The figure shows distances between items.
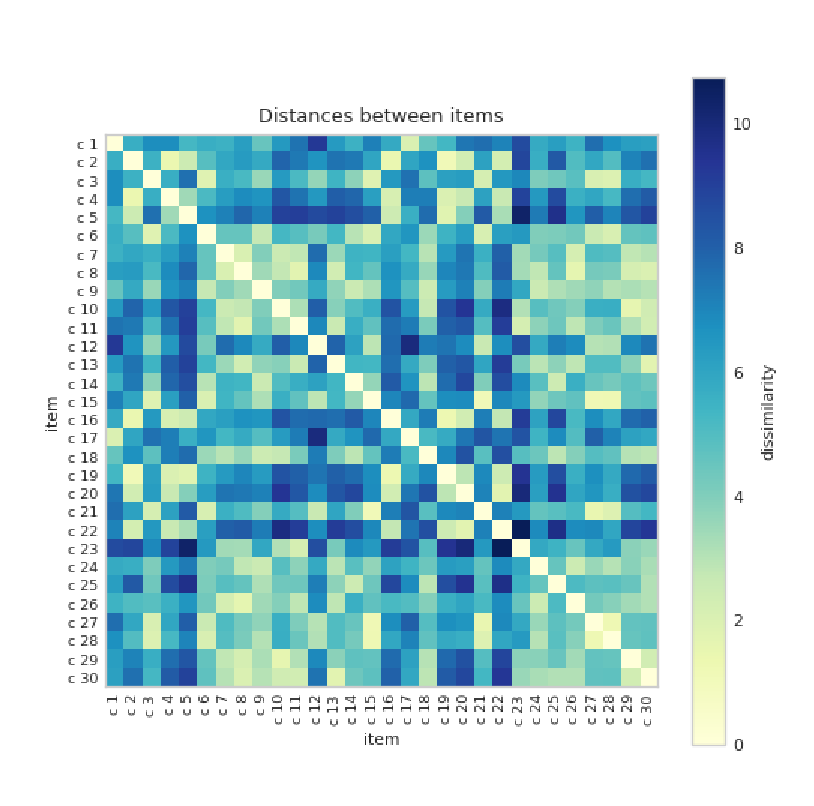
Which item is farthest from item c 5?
c 23
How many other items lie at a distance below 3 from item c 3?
5
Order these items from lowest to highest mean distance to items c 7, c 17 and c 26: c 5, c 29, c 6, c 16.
c 29, c 6, c 16, c 5
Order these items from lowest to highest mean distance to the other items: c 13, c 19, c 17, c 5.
c 13, c 19, c 17, c 5
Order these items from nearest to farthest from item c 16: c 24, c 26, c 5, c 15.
c 5, c 26, c 24, c 15
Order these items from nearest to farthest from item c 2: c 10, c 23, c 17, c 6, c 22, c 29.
c 22, c 6, c 17, c 29, c 10, c 23
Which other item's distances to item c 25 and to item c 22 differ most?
c 20
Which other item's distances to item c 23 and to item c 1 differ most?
c 17
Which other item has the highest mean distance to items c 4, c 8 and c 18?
c 12
